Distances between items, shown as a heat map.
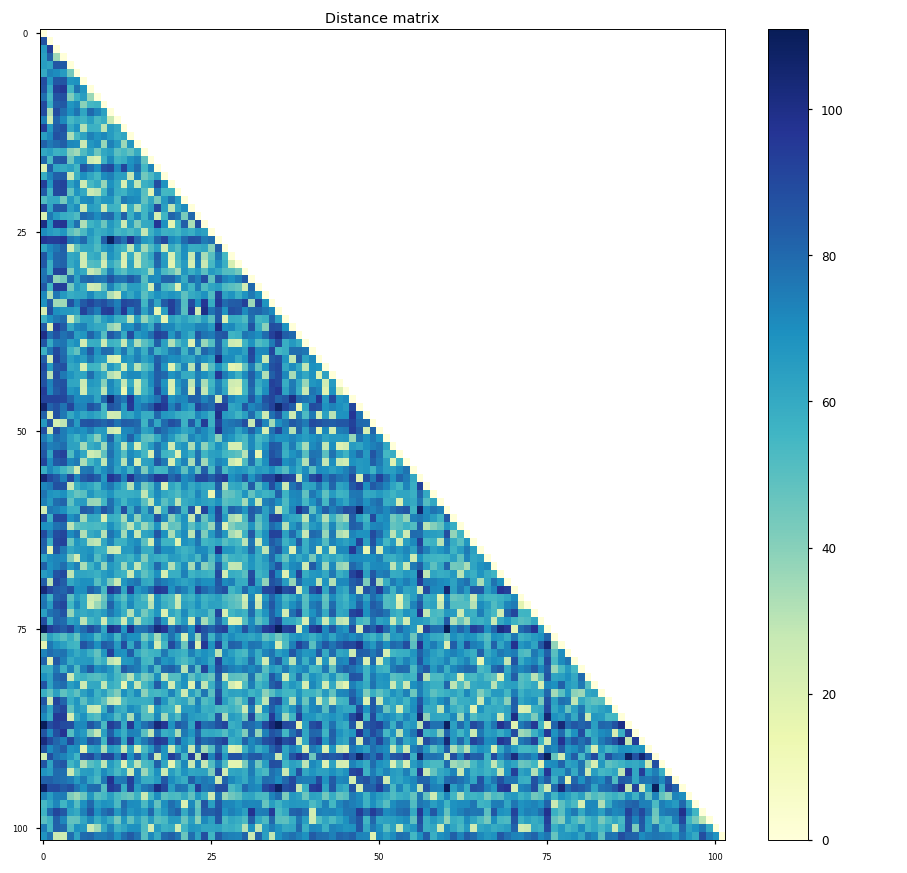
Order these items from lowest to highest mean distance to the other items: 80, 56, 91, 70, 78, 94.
78, 80, 94, 70, 91, 56
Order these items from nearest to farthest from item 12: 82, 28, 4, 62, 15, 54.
82, 28, 54, 62, 15, 4
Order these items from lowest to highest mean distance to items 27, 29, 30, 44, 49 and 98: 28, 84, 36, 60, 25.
28, 36, 25, 84, 60
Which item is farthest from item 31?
98
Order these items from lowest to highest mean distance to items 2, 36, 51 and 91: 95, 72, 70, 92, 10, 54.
72, 92, 54, 10, 70, 95
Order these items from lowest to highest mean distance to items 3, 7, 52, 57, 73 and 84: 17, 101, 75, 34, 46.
101, 17, 34, 46, 75
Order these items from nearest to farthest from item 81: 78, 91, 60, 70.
60, 78, 91, 70
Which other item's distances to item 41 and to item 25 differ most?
58
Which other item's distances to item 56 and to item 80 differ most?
75
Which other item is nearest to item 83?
21
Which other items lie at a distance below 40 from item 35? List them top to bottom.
0, 17, 23, 60, 77, 91
